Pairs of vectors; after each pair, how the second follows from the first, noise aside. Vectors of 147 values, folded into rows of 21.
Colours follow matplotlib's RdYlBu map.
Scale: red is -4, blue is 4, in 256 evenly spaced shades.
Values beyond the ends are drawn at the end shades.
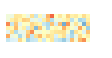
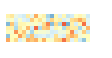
negated.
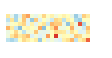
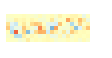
reversed, partly zeroed.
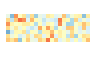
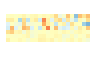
reversed, partly zeroed.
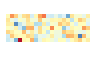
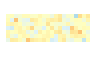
reversed, negated, shrunk.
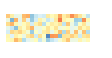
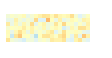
reversed, negated, shrunk.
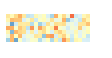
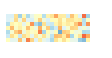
wrapped around, negated.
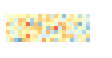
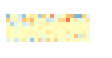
reversed, partly zeroed.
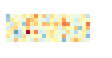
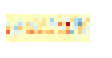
reversed, partly zeroed.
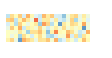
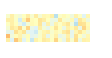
wrapped around, shrunk.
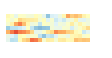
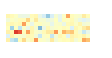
partly zeroed.
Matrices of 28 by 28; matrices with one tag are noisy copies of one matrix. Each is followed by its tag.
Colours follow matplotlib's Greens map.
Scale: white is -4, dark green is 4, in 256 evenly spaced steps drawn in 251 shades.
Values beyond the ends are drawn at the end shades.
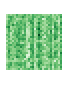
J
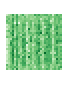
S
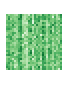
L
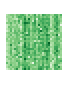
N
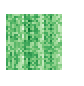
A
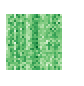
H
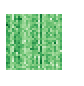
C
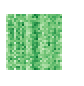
H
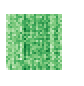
N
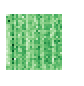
S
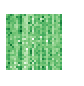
L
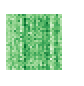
N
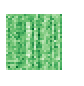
J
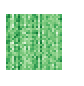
C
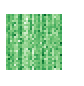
L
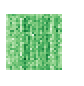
N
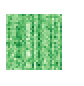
J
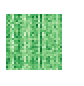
C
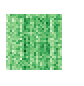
N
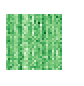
L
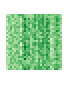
N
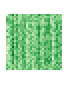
S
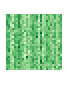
C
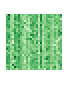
C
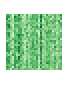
C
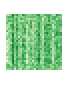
S
